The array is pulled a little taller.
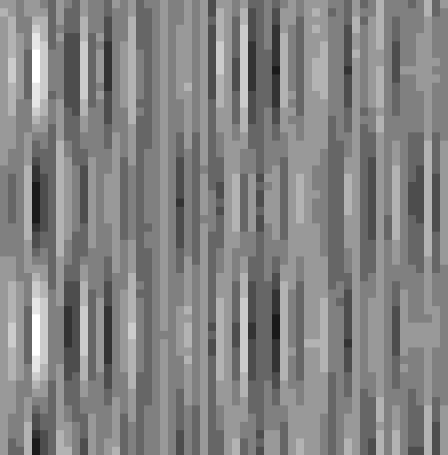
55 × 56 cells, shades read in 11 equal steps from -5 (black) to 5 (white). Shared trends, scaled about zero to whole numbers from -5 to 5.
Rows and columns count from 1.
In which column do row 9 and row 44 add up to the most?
5
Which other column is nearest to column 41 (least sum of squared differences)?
24
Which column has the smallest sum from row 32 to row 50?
35
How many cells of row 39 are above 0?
25
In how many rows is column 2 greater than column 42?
47
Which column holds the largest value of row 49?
48
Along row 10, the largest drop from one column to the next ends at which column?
32
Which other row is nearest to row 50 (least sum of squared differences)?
18
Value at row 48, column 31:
2
